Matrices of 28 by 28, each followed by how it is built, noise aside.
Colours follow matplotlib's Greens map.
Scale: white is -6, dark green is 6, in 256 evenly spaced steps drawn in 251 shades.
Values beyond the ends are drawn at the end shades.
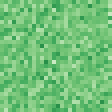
repeating rows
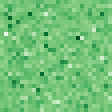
sparse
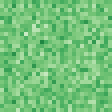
repeating rows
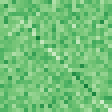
diagonal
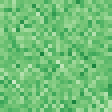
Toeplitz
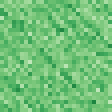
Toeplitz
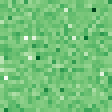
sparse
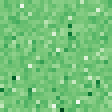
sparse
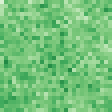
smooth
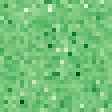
sparse
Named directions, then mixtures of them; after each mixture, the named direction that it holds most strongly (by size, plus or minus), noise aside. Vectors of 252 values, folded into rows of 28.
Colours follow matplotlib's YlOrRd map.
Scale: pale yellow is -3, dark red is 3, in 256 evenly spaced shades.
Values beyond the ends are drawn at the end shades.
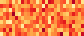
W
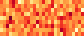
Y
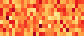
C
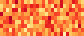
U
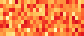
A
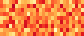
Y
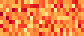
U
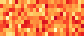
A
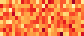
W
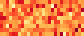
Y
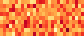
C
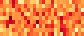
Y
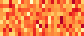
W
